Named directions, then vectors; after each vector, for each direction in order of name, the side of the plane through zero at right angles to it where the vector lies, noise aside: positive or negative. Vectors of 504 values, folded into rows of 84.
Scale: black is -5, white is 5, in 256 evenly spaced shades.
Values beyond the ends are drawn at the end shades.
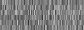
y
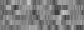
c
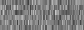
negative, negative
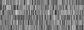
positive, positive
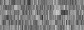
negative, positive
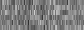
negative, positive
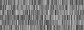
positive, positive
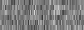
negative, positive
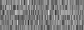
positive, positive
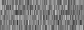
negative, negative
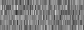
negative, negative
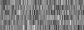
positive, negative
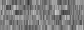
negative, negative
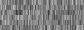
negative, negative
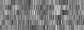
negative, positive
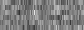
negative, positive
